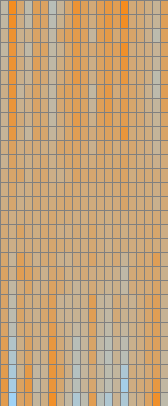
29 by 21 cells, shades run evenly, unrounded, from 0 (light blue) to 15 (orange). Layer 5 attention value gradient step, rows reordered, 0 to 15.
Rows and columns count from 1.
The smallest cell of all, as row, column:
29, 2
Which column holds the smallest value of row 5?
7
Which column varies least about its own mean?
18
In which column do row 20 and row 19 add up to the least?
16
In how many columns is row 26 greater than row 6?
8
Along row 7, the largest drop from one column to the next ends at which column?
3
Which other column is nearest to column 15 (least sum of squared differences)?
6
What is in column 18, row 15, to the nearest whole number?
8
